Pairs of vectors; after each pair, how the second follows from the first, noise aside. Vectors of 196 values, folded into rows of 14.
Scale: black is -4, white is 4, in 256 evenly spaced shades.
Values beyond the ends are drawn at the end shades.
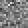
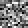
reversed, negated, scaled up.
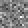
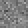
reversed, negated, shrunk.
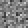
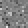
reversed, negated, partly zeroed.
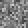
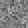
negated, shrunk.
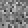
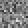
negated.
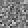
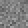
negated, shrunk.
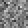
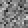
negated.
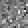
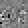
reversed, negated, partly zeroed.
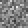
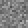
wrapped around, shrunk.
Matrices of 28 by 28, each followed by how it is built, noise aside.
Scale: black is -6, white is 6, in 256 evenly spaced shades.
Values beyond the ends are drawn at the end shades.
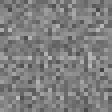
repeating columns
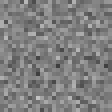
repeating columns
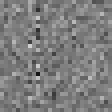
uneven columns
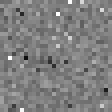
sparse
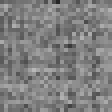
blocks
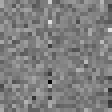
uneven columns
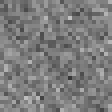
Toeplitz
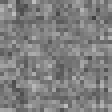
blocks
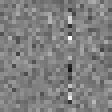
uneven columns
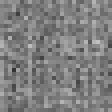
blocks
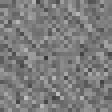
Toeplitz
